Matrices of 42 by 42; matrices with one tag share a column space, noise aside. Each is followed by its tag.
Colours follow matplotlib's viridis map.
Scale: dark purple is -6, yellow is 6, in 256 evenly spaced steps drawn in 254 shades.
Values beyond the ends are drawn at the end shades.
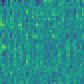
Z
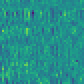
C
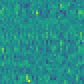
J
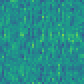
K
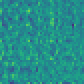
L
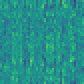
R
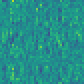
K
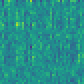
Z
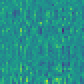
C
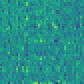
L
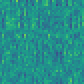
Z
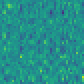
J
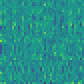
L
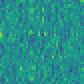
K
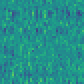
C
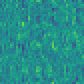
K
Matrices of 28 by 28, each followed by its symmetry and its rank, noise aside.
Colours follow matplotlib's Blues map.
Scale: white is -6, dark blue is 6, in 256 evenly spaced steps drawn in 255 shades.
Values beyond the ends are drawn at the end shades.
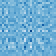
no symmetry, rank three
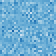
antisymmetric, rank six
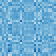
no symmetry, rank three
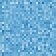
no symmetry, rank six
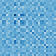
symmetric, rank three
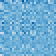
no symmetry, rank three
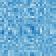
no symmetry, rank four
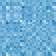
symmetric, rank three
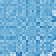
symmetric, rank three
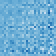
no symmetry, rank three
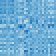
no symmetry, rank three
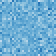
no symmetry, rank four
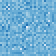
symmetric, rank six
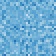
antisymmetric, rank four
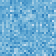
no symmetry, rank six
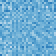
no symmetry, rank six
